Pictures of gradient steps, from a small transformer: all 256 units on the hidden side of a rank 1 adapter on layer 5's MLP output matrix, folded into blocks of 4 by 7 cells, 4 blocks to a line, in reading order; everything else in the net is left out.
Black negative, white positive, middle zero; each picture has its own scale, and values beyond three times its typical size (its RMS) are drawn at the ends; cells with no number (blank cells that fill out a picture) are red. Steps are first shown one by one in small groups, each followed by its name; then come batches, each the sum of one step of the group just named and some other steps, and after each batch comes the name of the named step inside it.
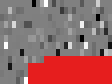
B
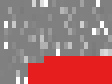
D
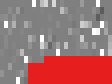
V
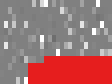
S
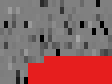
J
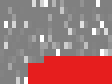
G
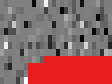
B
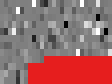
V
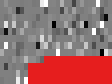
D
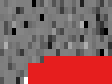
B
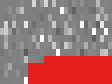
G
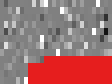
S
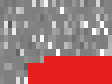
G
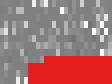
D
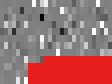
S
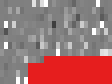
D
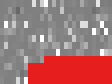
G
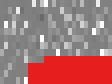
G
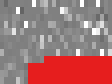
V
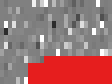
G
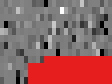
J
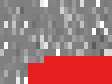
D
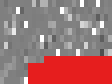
S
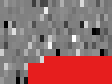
J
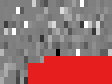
J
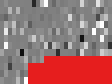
B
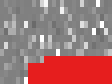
S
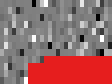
B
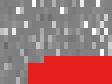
V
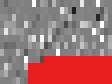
V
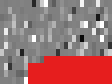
B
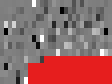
G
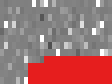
G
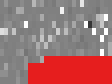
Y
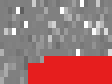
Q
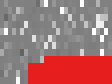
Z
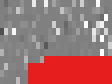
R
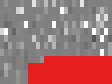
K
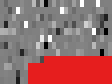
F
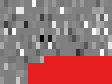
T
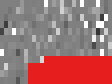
R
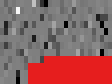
F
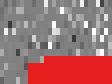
R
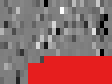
F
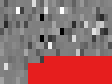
T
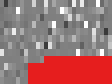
R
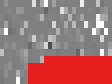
Z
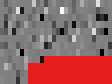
F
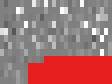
K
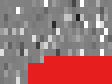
Z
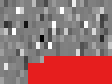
T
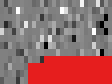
F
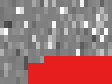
K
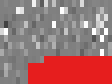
K
